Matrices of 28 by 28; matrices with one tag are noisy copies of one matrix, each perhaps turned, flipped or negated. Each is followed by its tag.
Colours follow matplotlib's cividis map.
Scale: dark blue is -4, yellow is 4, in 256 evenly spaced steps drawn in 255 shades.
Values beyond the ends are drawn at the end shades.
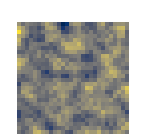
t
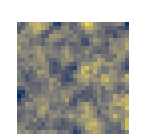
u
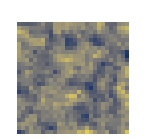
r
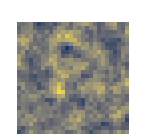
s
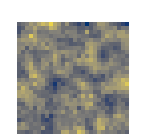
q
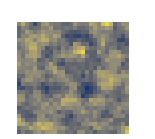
s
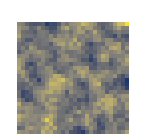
q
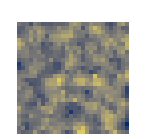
t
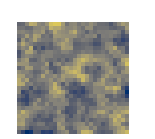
u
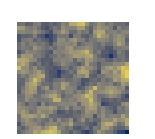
q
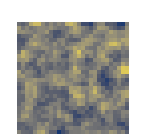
t
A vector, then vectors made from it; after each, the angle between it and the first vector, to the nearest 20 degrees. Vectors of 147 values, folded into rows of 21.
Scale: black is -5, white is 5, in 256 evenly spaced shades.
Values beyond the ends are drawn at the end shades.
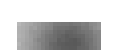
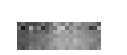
140 degrees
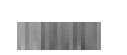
40 degrees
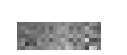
120 degrees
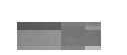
100 degrees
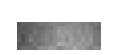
160 degrees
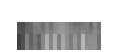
140 degrees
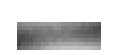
120 degrees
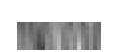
120 degrees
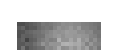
160 degrees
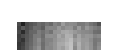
160 degrees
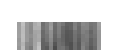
40 degrees
